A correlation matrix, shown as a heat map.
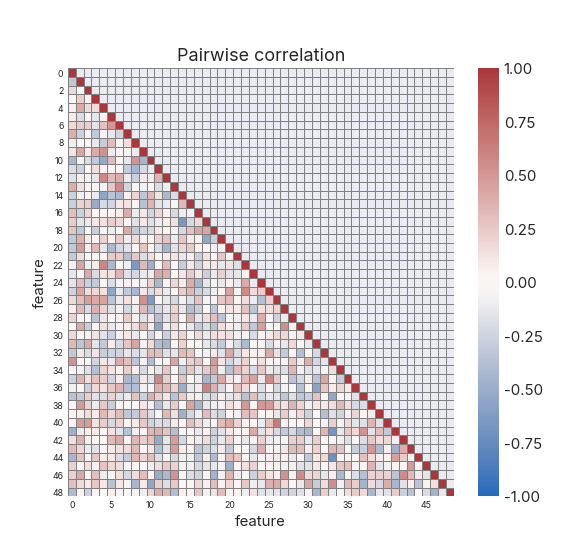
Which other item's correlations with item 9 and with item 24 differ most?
26
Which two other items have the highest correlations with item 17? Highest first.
36, 18
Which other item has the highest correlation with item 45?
43
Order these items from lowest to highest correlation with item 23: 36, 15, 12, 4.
36, 4, 15, 12
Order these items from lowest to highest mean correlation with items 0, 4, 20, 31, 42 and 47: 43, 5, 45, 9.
5, 45, 43, 9
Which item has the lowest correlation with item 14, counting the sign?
17
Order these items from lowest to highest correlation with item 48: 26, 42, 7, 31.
31, 42, 26, 7
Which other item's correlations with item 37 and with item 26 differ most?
10
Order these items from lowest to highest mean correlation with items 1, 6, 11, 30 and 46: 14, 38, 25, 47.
14, 38, 25, 47
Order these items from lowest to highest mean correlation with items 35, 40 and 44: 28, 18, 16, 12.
18, 28, 16, 12
